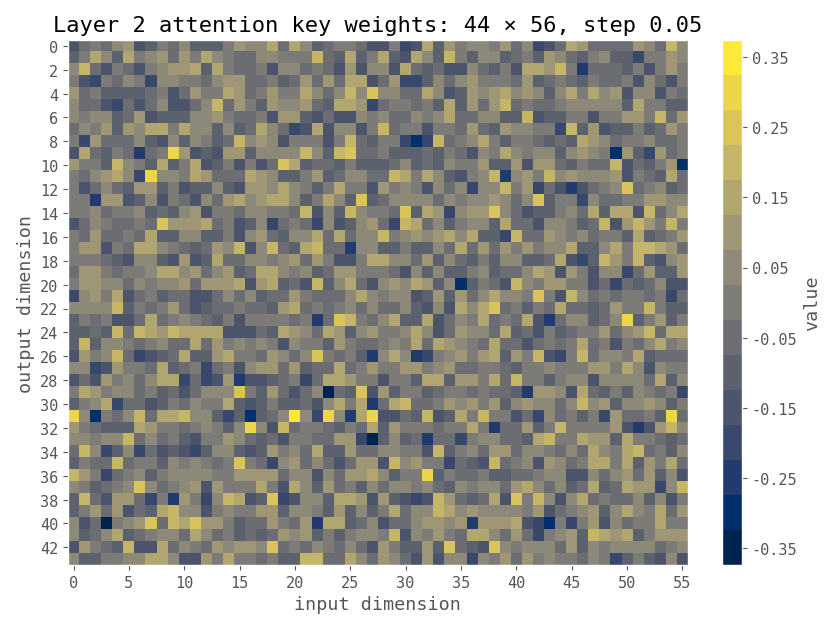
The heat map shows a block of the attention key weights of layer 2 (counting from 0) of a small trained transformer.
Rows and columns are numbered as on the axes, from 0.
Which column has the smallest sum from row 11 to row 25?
5
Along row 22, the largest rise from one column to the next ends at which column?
35
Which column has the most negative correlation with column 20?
14
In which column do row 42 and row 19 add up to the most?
18
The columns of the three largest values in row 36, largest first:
32, 0, 27
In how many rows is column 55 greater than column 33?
15
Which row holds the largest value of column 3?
30
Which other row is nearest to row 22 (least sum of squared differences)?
21
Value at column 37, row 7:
-0.05
